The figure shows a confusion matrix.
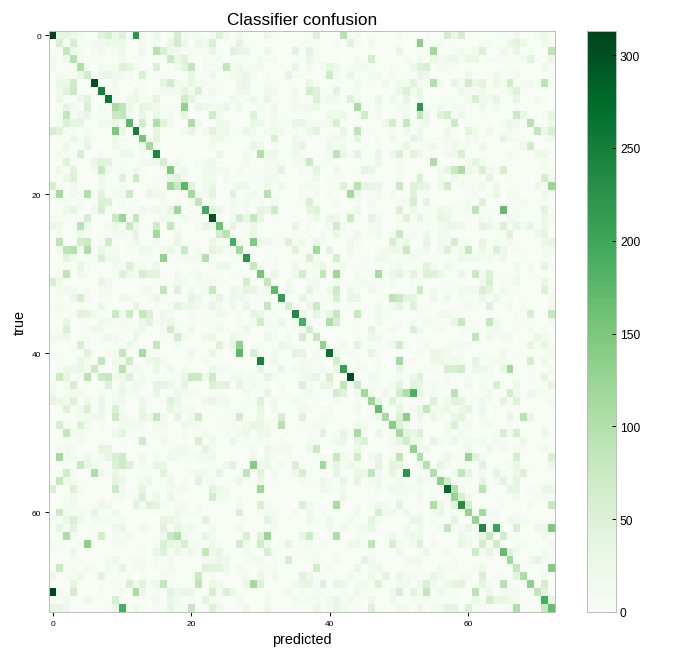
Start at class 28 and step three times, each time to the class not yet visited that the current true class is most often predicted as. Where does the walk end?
51
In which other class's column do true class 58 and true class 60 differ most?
62
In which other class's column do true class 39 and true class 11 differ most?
27
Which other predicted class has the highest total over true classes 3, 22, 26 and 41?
30
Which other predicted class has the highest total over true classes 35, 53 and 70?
0
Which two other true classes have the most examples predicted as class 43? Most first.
20, 23
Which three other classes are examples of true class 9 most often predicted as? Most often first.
53, 19, 44
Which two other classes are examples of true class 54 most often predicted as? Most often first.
29, 39
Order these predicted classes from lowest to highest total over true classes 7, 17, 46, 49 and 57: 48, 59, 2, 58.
48, 2, 59, 58
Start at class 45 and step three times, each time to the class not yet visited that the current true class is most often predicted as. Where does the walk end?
61
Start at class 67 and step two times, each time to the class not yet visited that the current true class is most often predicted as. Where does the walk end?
10
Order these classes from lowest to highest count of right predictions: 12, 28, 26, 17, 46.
46, 17, 26, 28, 12
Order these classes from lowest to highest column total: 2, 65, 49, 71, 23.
49, 65, 71, 2, 23
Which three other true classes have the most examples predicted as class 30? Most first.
41, 57, 15
